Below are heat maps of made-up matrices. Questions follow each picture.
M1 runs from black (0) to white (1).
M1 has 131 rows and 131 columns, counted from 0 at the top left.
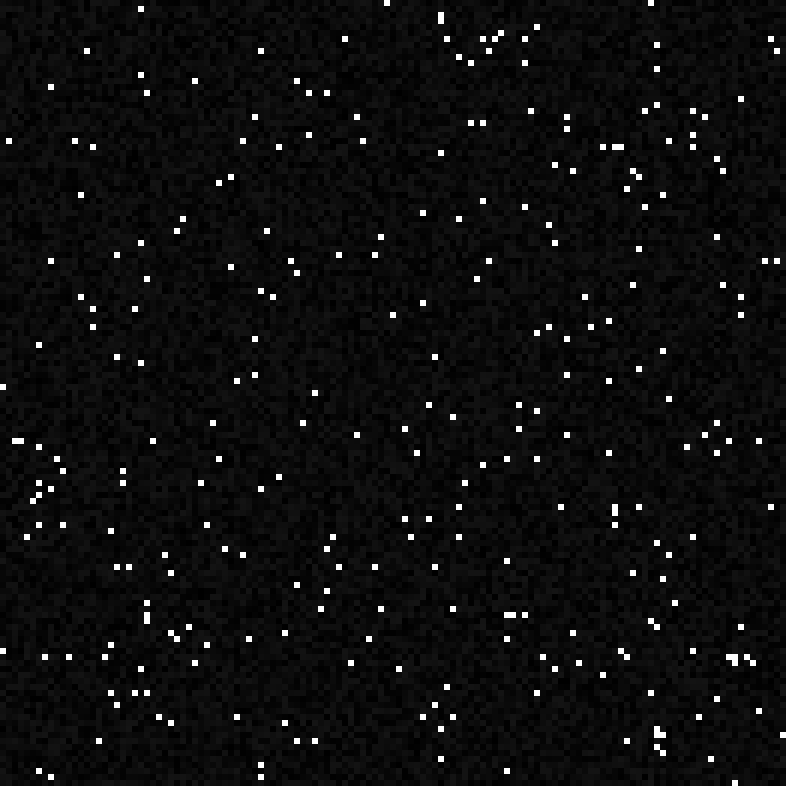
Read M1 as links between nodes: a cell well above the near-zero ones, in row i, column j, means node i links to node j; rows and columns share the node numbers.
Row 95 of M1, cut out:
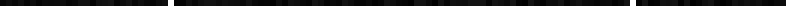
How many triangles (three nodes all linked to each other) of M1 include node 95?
1
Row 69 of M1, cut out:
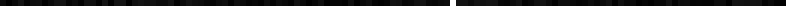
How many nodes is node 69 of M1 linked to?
1
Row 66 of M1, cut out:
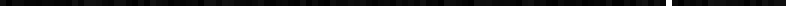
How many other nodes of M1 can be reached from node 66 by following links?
8
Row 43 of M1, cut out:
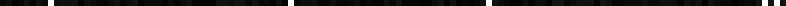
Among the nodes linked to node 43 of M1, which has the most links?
node 8
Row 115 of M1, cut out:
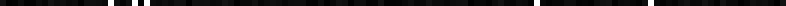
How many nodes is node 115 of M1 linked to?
5
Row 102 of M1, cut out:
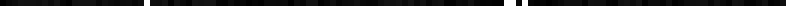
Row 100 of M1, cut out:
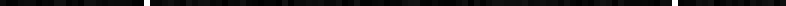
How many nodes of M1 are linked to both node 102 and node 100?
1
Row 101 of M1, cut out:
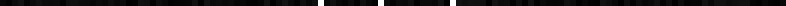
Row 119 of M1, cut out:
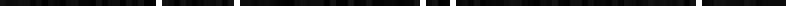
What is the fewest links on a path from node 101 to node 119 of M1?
2
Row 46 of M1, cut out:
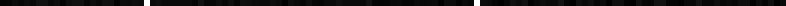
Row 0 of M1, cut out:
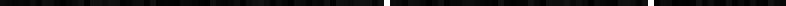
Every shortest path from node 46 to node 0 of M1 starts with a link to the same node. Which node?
node 24
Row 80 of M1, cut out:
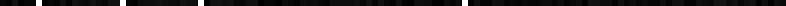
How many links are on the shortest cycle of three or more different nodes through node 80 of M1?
6
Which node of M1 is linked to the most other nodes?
node 109
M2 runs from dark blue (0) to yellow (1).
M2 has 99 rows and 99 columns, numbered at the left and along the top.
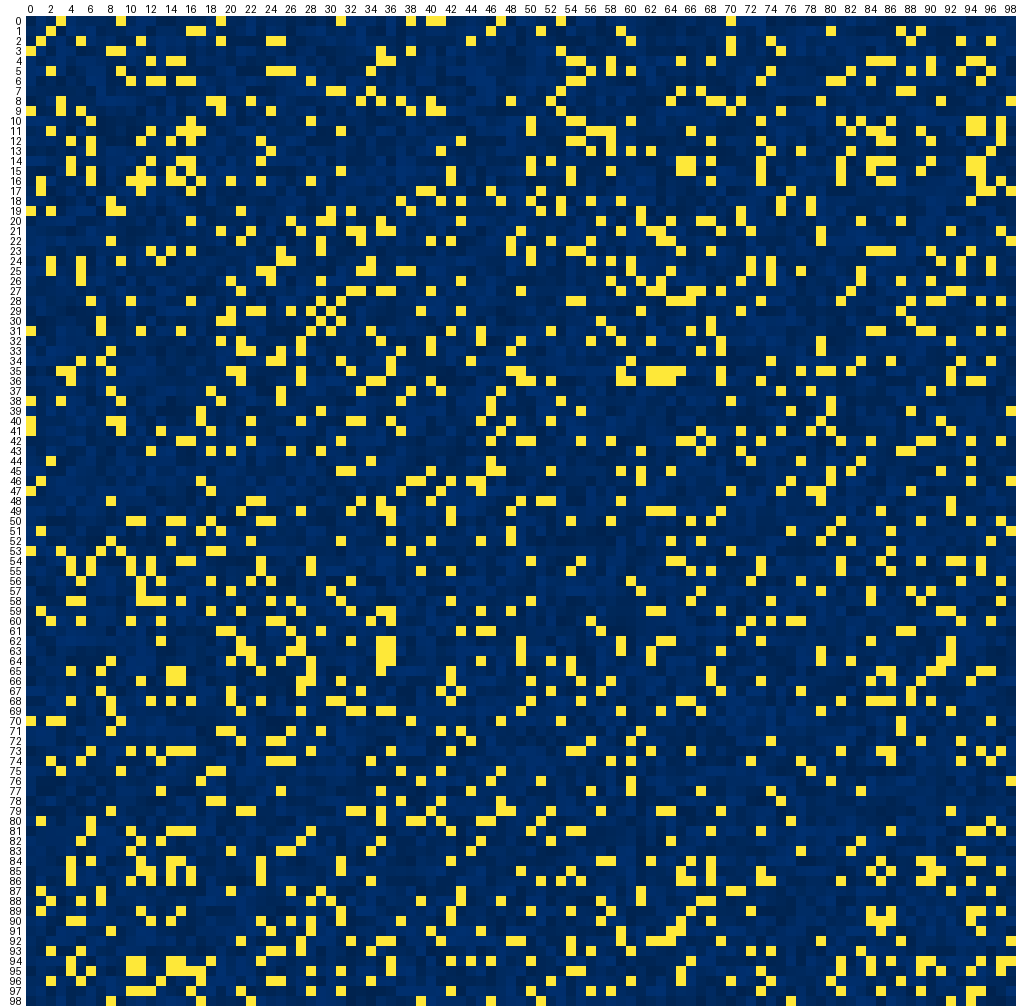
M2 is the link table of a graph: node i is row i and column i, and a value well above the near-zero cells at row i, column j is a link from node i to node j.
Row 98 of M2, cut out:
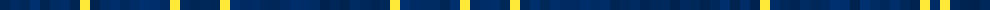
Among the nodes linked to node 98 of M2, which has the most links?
node 94
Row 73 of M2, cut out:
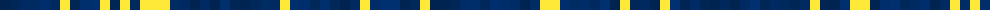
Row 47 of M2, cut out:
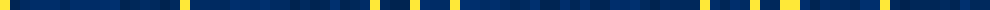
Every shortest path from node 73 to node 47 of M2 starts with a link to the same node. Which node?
node 28
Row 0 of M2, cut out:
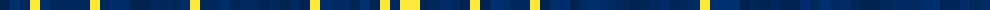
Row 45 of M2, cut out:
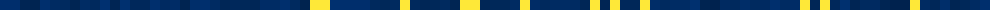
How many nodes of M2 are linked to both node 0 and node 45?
3
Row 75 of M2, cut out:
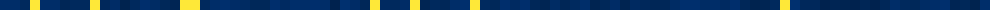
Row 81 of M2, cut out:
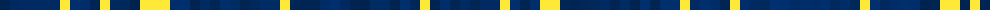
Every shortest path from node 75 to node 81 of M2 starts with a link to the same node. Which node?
node 18
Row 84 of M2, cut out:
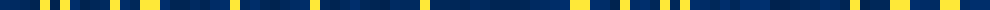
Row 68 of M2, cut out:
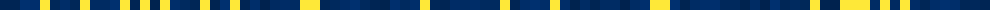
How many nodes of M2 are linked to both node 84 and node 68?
8
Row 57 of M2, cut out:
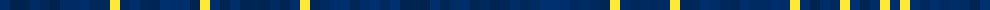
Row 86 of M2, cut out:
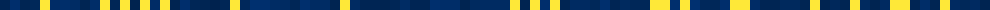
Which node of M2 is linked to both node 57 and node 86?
node 90
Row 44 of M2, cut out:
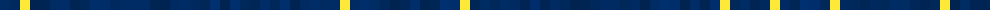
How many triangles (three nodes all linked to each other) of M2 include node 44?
3
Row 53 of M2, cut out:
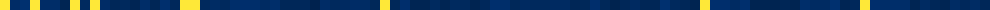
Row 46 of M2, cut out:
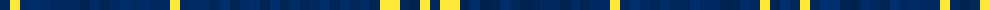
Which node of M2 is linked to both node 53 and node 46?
node 38
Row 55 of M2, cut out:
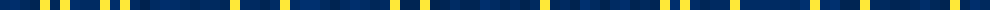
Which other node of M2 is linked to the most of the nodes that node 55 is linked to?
node 16
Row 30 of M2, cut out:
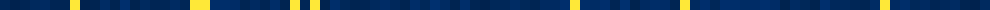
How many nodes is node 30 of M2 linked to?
8
